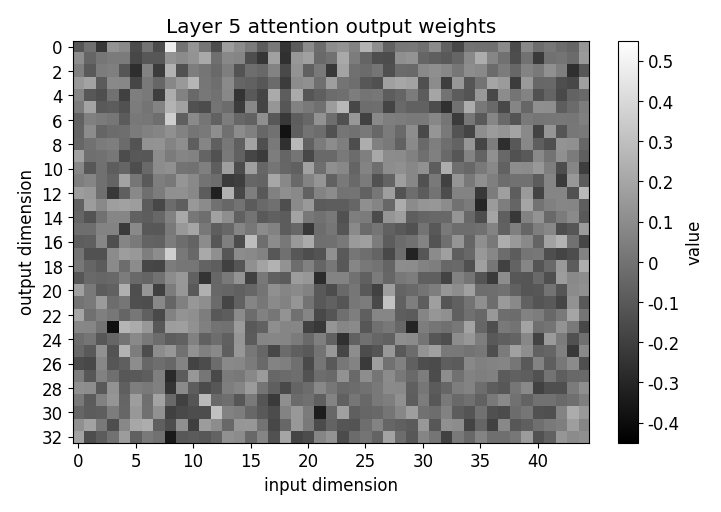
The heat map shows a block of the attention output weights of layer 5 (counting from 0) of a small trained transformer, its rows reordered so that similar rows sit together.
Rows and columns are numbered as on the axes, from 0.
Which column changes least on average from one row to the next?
24
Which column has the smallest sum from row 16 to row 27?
21
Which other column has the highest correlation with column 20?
29
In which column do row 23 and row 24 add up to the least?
3
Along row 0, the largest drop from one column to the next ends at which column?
9
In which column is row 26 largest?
26
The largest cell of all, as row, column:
0, 8
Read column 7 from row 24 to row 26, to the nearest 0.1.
0 0.1 0
